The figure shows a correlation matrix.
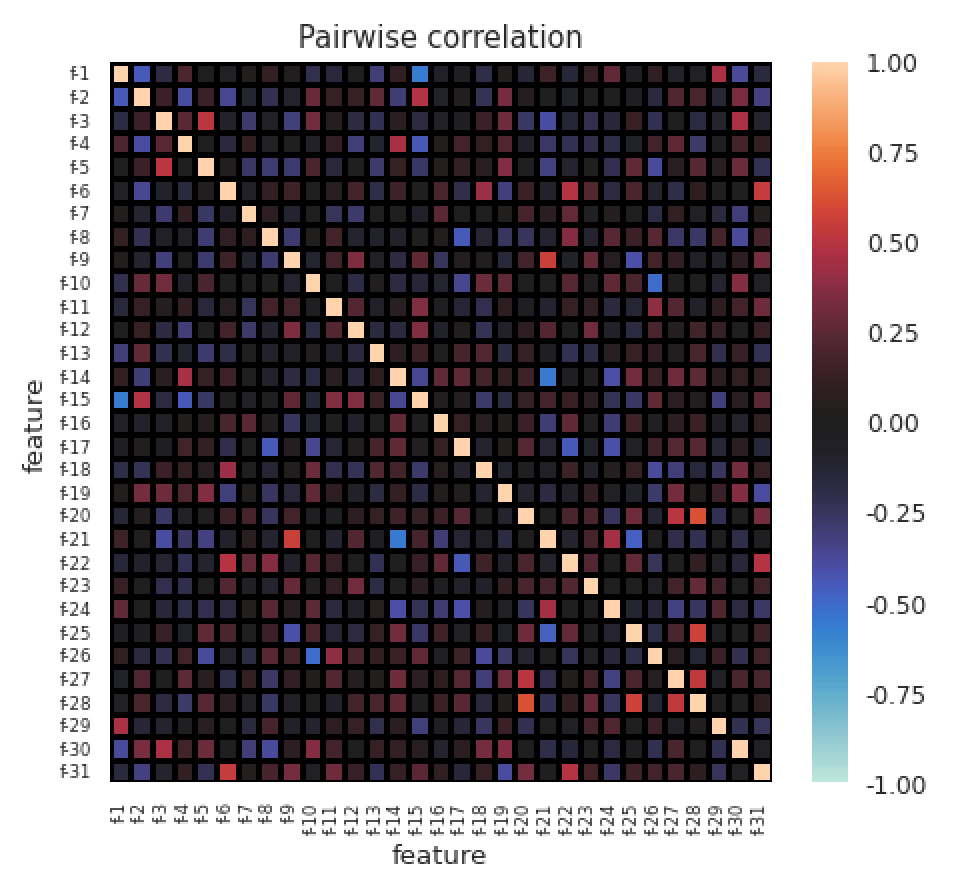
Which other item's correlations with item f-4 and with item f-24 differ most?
f-14
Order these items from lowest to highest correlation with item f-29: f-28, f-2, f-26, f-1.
f-2, f-28, f-26, f-1
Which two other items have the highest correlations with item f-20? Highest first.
f-28, f-27
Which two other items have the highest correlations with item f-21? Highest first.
f-9, f-24
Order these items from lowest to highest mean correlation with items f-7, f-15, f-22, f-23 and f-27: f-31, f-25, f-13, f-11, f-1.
f-1, f-13, f-25, f-11, f-31
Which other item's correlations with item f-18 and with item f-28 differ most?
f-27
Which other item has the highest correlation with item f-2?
f-15
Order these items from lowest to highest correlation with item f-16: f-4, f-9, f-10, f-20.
f-9, f-10, f-4, f-20
